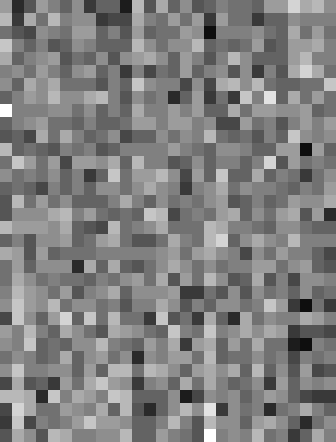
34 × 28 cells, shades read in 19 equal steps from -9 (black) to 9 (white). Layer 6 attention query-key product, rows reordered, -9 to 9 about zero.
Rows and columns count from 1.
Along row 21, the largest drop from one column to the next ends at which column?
7
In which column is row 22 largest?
18
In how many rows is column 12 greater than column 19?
15
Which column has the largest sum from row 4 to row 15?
12
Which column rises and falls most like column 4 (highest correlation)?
25
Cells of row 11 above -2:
18
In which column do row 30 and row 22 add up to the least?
23
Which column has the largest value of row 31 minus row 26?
5
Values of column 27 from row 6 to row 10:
3 -1 2 -2 0
